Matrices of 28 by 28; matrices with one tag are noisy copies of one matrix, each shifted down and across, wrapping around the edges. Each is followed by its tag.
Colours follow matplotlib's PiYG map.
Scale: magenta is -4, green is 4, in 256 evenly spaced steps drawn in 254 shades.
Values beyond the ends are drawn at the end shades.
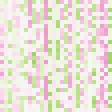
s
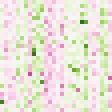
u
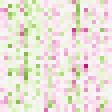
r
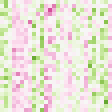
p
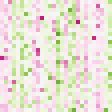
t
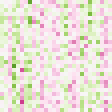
t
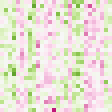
u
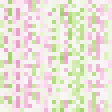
r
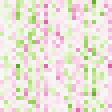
t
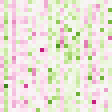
r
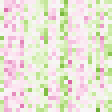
u
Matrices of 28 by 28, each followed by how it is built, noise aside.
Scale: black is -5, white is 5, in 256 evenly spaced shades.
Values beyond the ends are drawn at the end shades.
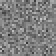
noise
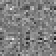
low rank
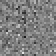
uneven columns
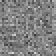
low rank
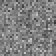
noise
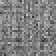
blocks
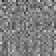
low rank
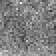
smooth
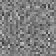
low rank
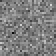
noise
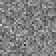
noise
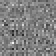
low rank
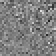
upper triangular
